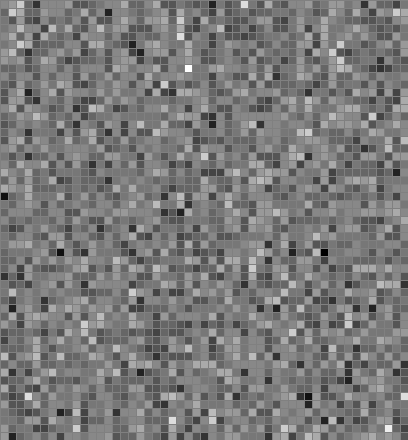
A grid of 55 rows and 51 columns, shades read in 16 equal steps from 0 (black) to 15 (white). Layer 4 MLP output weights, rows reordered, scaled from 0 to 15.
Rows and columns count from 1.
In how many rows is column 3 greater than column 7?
22
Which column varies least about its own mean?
19
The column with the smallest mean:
27
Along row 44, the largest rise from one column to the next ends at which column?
42
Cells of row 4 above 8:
12
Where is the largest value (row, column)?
9, 24
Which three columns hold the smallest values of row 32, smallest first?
41, 8, 37
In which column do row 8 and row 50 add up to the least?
39
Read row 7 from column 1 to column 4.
9 11 6 3
